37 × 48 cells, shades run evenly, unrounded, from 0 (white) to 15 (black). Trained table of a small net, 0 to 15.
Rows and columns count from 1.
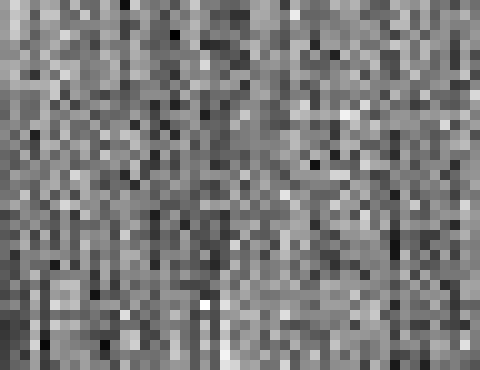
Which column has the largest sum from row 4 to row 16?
18
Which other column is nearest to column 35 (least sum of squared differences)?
30
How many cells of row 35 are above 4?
41
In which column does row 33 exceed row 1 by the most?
2
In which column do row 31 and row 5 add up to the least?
6
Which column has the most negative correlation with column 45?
17
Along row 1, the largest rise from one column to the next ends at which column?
13
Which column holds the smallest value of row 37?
23
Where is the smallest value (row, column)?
31, 21
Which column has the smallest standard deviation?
26
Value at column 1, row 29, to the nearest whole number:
10
